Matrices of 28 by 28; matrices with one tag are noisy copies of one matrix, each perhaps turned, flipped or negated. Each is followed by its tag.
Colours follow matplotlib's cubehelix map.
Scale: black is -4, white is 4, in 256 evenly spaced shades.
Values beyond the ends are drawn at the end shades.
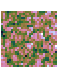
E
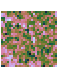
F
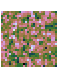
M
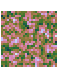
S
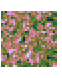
F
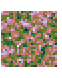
M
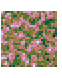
M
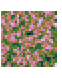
F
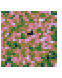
F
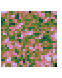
F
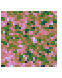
F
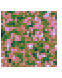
E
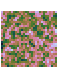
E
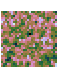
F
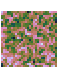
F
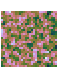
E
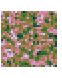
M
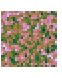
S
